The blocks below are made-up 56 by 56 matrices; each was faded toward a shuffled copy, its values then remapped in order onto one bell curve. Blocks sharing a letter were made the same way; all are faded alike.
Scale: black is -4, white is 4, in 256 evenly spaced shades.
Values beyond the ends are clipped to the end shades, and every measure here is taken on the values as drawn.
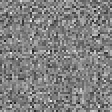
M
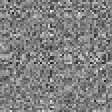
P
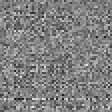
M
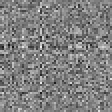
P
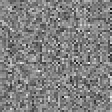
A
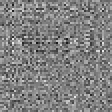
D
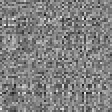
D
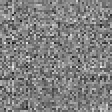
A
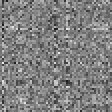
M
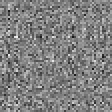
A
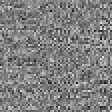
P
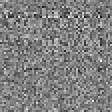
P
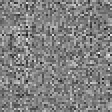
A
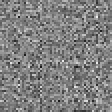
A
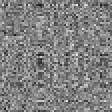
P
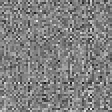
P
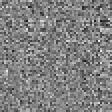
A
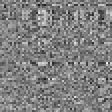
D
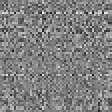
D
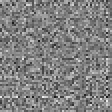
P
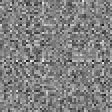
P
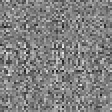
M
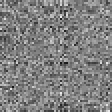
P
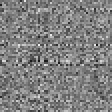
M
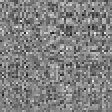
P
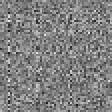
P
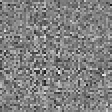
M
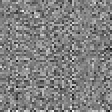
P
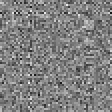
A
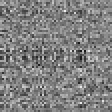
D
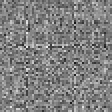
M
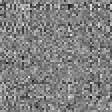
M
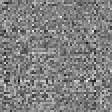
M
